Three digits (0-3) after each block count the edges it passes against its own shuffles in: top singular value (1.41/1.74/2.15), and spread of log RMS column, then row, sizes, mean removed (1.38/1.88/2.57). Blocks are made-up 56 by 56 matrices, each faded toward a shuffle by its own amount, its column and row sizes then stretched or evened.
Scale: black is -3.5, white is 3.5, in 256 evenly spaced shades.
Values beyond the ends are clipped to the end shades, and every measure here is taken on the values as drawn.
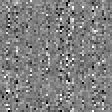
0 3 0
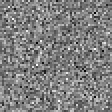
0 0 0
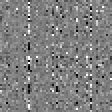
2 3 1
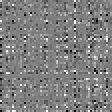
2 3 3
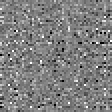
1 2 2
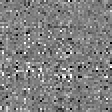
1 2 2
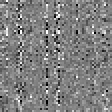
3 3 1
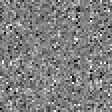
0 2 0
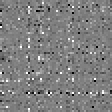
2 2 2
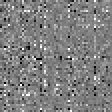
0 3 2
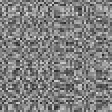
3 0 2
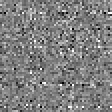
0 2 2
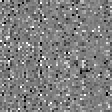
2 1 0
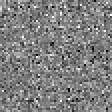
0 1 1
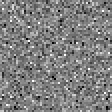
1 0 0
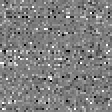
2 0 2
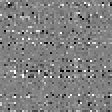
2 1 3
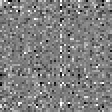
2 2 2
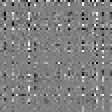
3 3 3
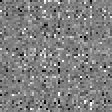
1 2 2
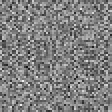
3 1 0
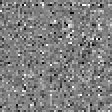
1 2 2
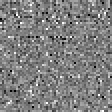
1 1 2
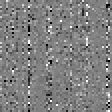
2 3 0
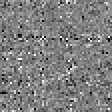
1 2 2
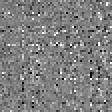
0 2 2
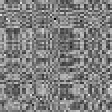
3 2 0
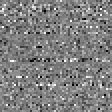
1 0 3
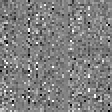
0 3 1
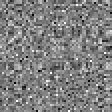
3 0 0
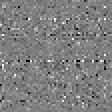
1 1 2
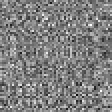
3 0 2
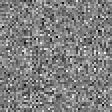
2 1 0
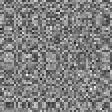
3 0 1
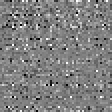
1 2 3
